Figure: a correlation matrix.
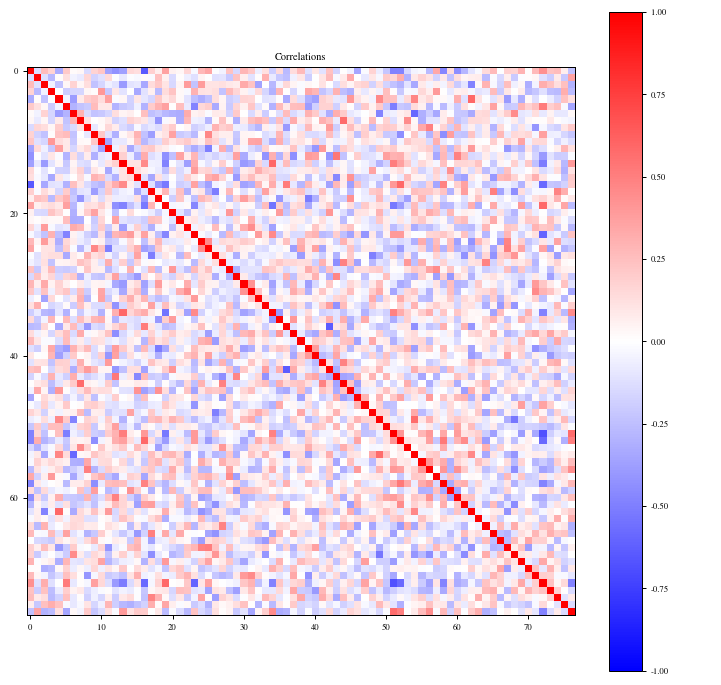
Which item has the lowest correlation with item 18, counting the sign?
39
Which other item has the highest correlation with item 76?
51
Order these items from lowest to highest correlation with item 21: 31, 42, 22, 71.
42, 22, 71, 31
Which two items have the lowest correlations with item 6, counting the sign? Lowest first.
54, 49
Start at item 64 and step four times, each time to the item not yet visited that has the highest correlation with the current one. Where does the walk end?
53
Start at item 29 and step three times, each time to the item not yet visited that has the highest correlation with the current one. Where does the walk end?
60
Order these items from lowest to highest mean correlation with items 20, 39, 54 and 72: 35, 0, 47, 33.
33, 0, 47, 35
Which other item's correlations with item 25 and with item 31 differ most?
37
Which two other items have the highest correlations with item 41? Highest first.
44, 11
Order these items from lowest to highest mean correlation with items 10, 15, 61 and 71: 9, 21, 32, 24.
24, 9, 21, 32
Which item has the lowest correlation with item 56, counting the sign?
68
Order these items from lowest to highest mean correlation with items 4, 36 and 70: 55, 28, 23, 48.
28, 48, 23, 55
